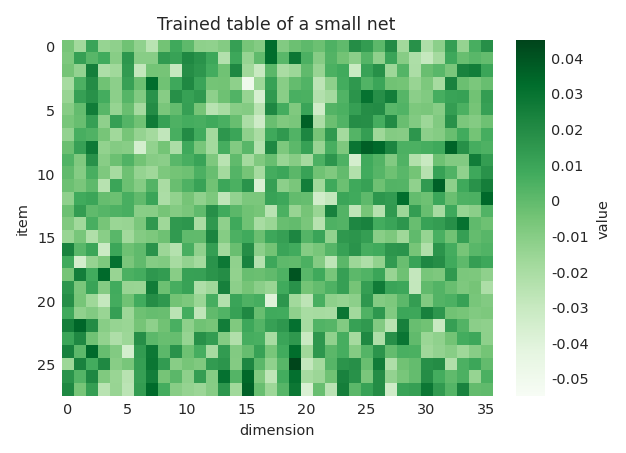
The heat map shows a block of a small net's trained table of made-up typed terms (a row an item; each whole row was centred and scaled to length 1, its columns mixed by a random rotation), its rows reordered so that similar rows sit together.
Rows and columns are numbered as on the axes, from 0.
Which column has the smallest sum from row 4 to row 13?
16
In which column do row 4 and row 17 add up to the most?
27
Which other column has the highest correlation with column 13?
30
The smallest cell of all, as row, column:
3, 15
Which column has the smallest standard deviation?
18
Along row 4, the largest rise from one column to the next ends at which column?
17
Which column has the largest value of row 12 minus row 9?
24
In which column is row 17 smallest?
1
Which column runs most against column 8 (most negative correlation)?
35
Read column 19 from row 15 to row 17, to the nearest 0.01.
0.02 0.01 0
